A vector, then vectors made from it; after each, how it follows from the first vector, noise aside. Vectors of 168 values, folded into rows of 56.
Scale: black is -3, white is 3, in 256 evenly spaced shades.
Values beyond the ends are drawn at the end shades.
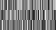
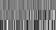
reversed, negated, partly zeroed.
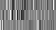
reversed, partly zeroed.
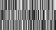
copied.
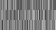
negated, shrunk.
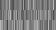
reversed, shrunk.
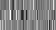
reversed, partly zeroed.
